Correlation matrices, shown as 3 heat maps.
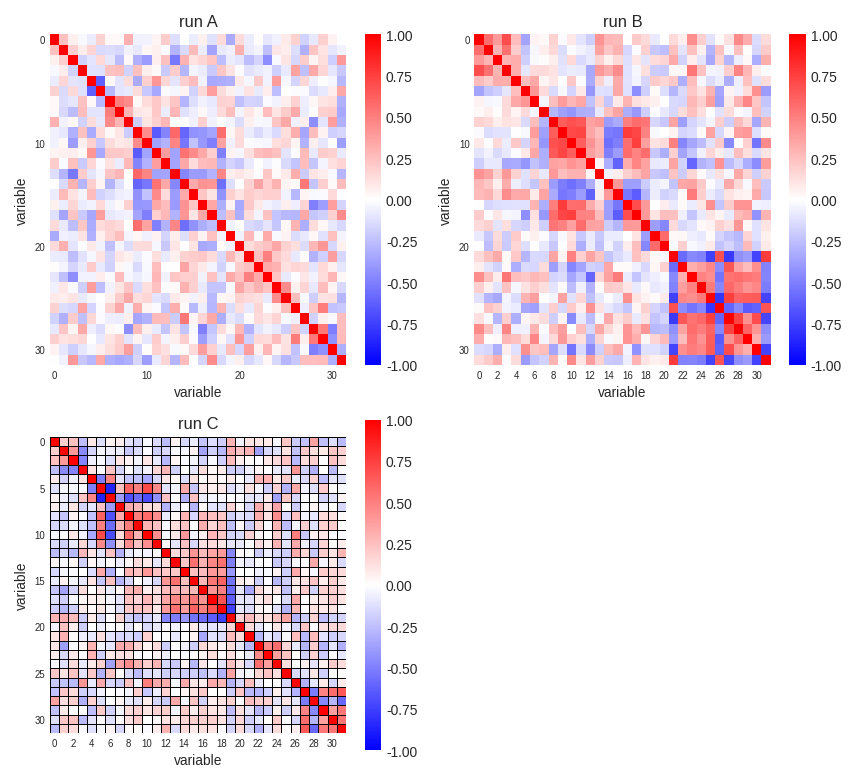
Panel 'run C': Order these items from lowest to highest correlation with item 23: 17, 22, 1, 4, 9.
1, 9, 17, 4, 22
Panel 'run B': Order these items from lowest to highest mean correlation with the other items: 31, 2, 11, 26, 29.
26, 31, 2, 11, 29
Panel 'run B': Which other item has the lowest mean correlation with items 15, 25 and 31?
12
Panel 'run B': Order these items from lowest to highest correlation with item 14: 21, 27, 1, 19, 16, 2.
16, 21, 19, 2, 1, 27
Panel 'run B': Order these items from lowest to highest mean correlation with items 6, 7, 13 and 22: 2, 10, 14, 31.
31, 10, 2, 14
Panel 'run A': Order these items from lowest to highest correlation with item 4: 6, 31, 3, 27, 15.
31, 3, 6, 27, 15
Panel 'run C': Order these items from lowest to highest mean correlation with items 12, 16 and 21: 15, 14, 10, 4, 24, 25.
25, 24, 4, 10, 14, 15
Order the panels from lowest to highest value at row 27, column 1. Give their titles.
run A, run B, run C
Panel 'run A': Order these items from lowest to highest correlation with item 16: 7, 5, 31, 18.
18, 31, 7, 5
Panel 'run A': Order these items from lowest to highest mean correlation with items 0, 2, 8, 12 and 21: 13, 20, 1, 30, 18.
13, 18, 20, 1, 30
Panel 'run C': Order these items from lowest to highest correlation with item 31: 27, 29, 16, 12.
16, 12, 29, 27
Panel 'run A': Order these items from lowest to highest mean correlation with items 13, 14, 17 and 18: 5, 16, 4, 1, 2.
1, 4, 2, 16, 5
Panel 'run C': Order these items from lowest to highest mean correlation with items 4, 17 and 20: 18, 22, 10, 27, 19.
19, 10, 27, 22, 18
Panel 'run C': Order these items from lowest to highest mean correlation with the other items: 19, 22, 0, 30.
19, 0, 22, 30
